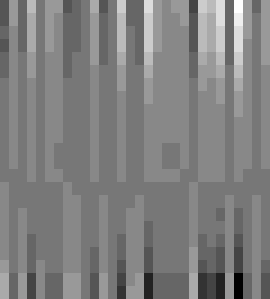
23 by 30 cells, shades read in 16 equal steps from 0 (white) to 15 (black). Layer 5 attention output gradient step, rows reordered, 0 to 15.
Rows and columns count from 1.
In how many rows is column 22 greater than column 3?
6
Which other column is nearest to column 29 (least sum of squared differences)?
15
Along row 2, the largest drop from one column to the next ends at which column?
27
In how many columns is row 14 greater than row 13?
4
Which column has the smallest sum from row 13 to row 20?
22
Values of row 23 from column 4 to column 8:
11 7 9 9 6
